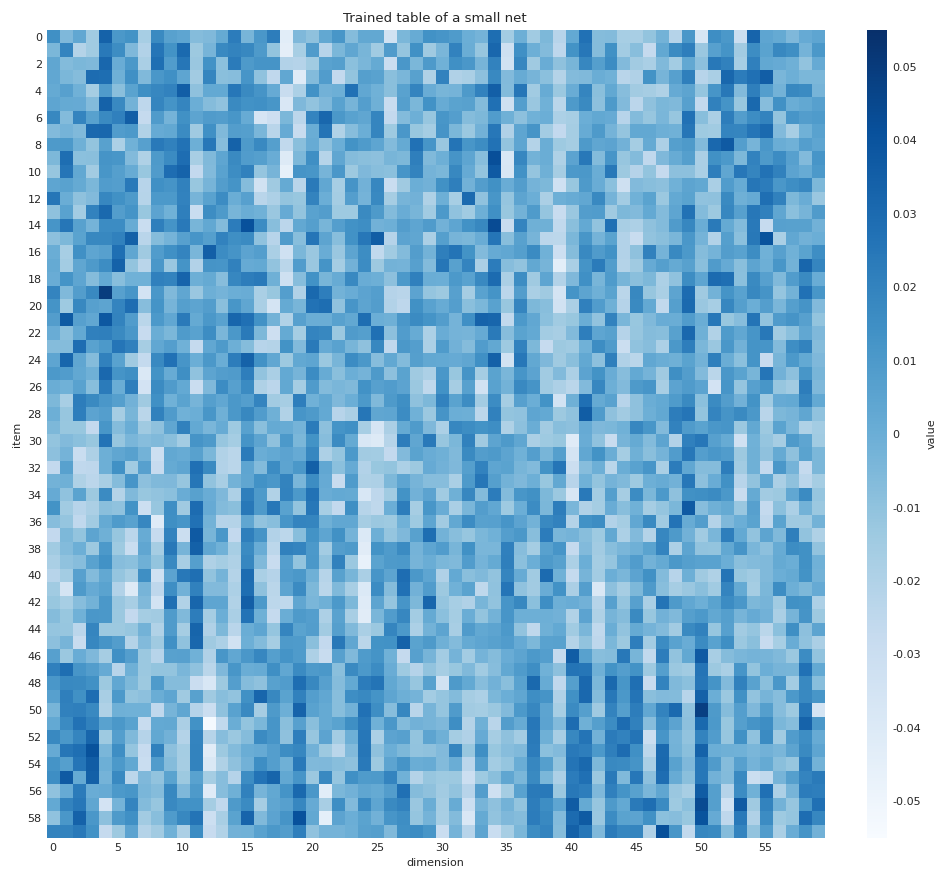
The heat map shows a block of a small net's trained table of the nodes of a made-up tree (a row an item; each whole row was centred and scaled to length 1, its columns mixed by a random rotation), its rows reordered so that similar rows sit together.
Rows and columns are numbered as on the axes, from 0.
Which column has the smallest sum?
7
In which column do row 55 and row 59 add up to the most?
47
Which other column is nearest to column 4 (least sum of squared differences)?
54
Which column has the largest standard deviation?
24
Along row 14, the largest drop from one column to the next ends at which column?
35
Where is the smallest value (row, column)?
51, 12
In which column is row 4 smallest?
18
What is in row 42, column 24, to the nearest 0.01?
-0.04
